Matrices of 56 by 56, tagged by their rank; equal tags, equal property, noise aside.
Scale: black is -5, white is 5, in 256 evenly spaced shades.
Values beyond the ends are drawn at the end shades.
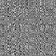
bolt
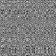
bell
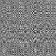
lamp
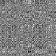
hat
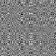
hat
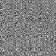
bolt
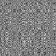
bell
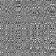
bell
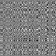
lamp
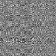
bell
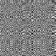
lamp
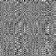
hat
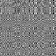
lamp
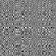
lamp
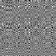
hat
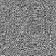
bolt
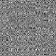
bell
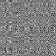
hat
